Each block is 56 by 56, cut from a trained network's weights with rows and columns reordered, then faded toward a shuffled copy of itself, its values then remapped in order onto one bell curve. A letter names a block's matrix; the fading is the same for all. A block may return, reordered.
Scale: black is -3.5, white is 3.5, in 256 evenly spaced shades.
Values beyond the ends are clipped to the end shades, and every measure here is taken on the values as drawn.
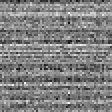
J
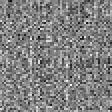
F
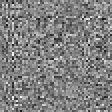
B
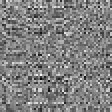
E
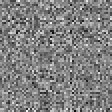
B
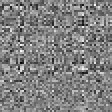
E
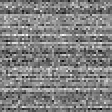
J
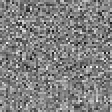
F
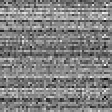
J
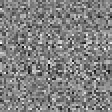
B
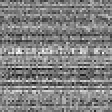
J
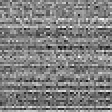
J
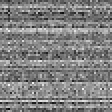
J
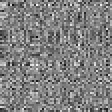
B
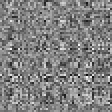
E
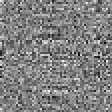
B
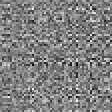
E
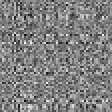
E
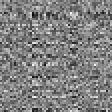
E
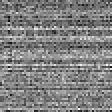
J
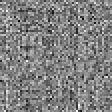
F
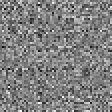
B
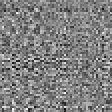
E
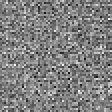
F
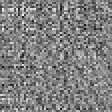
B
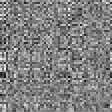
E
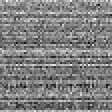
J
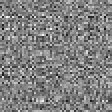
B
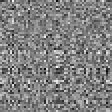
E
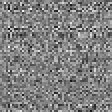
E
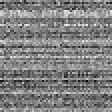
J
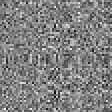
F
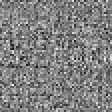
F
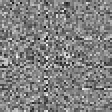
B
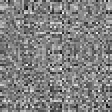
E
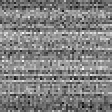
J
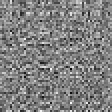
E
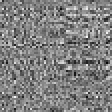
E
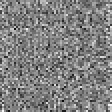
F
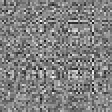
E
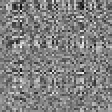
E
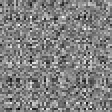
E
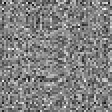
F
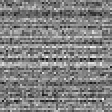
J
